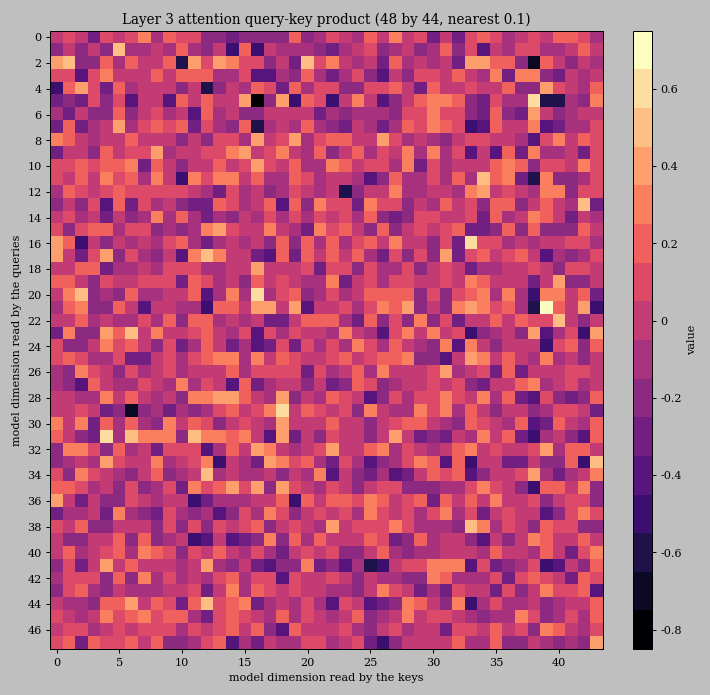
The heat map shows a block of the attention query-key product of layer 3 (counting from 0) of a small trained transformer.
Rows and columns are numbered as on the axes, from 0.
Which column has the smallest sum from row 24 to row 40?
10
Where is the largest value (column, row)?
39, 21
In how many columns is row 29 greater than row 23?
21
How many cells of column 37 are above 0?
11
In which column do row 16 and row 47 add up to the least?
2
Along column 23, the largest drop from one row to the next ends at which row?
12
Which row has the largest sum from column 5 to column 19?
31
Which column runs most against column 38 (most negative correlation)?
34
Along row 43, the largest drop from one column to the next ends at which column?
43
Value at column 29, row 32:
0
